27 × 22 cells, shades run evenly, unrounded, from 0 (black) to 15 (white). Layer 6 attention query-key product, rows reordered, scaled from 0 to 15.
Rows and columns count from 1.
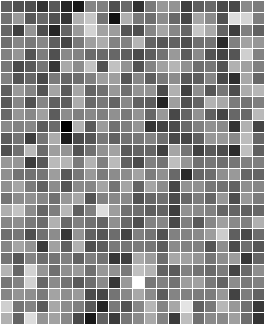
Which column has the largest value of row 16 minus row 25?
9
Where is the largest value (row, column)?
24, 12
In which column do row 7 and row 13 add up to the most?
21
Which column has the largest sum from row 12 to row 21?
5
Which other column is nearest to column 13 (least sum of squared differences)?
1
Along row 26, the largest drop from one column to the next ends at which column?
17
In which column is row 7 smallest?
20
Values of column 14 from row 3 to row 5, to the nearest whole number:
10 5 7
